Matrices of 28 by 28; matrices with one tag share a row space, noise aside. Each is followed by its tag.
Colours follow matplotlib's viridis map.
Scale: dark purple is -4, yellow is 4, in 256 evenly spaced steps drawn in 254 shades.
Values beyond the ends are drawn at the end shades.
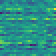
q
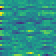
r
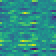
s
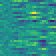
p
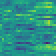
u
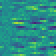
p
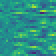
p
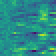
p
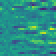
p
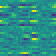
s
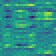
u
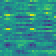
u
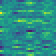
r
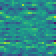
q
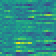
u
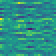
r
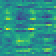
u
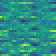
s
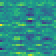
r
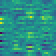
r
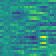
p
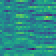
u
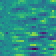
p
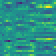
u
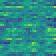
q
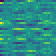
r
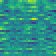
q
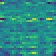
q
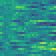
p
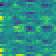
r
